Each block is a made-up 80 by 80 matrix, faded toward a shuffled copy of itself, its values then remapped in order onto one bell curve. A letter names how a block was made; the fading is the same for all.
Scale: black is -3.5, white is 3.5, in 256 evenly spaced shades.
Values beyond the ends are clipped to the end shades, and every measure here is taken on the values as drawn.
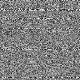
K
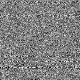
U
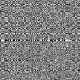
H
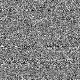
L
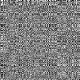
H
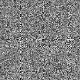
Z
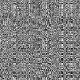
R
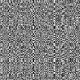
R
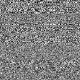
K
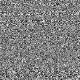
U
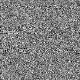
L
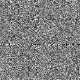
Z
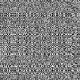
H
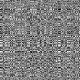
H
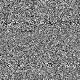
L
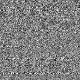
L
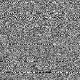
K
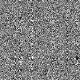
Z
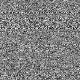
U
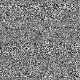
U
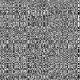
R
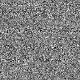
L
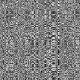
R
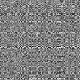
H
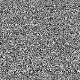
L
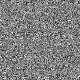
L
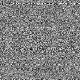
K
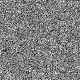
L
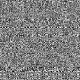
K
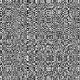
R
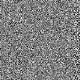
Z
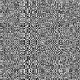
R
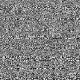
K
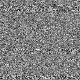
U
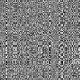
R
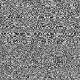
K
